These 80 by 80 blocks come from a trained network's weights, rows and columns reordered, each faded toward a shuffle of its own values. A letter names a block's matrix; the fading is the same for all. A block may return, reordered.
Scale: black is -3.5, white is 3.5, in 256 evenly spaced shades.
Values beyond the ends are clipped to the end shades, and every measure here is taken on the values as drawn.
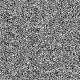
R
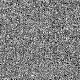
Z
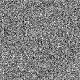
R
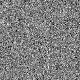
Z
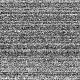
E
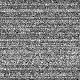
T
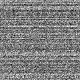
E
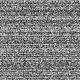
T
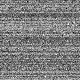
T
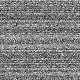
E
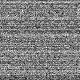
T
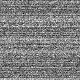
E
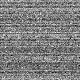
E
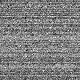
T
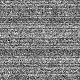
T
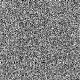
R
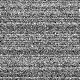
E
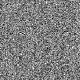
R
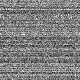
E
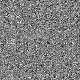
Z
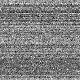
E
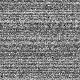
T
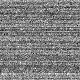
E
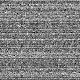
E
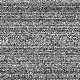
T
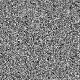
R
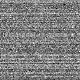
T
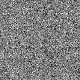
R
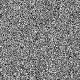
R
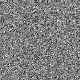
R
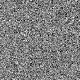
R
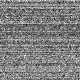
T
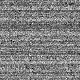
T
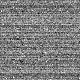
T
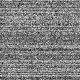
T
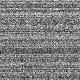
T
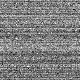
T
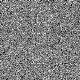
Z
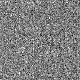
R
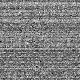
T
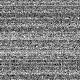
E
